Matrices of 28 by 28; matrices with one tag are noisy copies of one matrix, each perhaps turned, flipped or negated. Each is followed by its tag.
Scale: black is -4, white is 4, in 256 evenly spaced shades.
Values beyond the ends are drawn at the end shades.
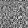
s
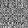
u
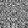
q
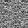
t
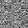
t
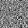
s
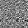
s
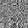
q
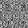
t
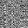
u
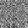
q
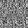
t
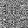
u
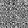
q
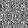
t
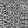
u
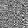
u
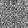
q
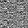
t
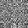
q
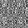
t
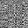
u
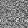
s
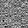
t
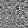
s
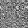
s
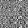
s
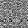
s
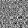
s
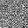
u
